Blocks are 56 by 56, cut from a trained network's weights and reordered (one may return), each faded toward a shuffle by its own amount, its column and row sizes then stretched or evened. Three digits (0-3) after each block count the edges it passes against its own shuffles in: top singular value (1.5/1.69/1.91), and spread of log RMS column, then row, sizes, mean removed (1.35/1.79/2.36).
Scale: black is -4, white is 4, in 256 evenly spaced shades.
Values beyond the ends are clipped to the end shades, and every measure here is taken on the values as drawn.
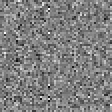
0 2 0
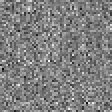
1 1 1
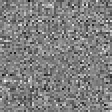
2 1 2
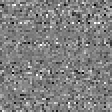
0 1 3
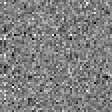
2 2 1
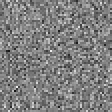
3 1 0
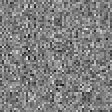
2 1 0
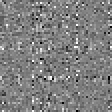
0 3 2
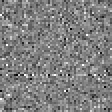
0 0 1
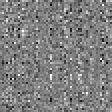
2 3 2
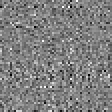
2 2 2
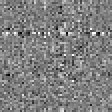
2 1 2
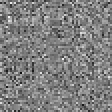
3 2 1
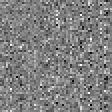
1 3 0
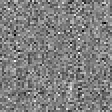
1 2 0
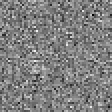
1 1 0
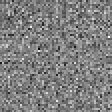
1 1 1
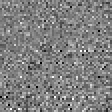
0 0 2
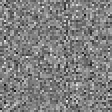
3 2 0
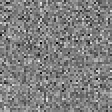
1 2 1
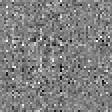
1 2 2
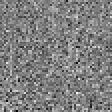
1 1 2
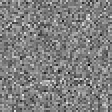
2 0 1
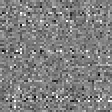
1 1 3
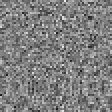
2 1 0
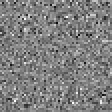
0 0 2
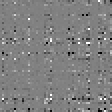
1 3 3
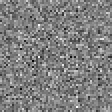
1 1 1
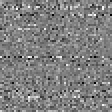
1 0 3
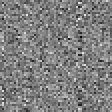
2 2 0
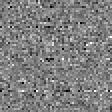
0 0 2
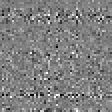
2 2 3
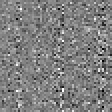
0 3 1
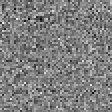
0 0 1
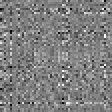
2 3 3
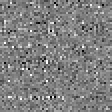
0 1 2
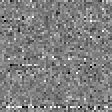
1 1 2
